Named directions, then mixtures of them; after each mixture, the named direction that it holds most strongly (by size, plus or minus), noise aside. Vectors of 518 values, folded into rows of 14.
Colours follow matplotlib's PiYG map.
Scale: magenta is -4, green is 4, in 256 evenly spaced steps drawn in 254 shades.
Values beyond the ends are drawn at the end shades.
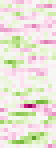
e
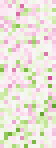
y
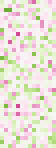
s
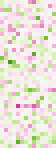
s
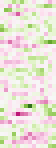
e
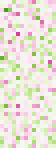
s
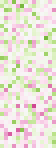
y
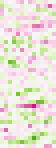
e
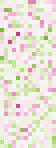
s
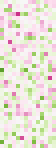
s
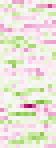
e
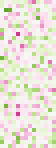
s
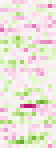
e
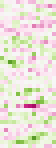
e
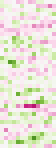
e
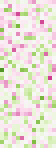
s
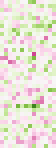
s
